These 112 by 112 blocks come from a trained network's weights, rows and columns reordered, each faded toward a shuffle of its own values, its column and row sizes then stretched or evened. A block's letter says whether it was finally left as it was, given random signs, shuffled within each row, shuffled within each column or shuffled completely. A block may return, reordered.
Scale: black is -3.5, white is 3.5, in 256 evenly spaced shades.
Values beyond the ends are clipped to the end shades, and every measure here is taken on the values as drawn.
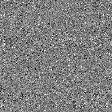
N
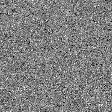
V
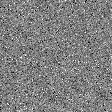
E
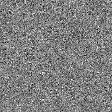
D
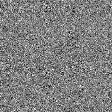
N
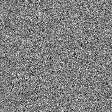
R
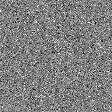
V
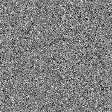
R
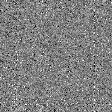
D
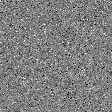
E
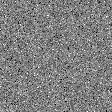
E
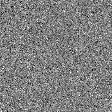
R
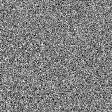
V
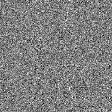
N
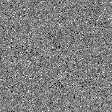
D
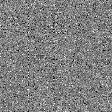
N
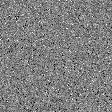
E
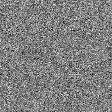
N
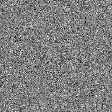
N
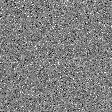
E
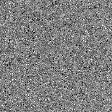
D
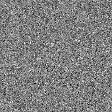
D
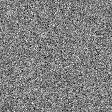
E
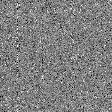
R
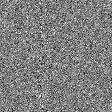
R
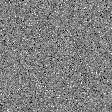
E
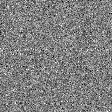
V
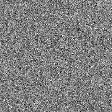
N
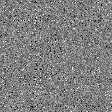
D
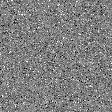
V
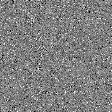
D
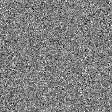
R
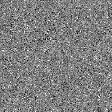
N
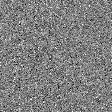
R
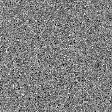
D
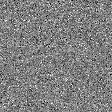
V
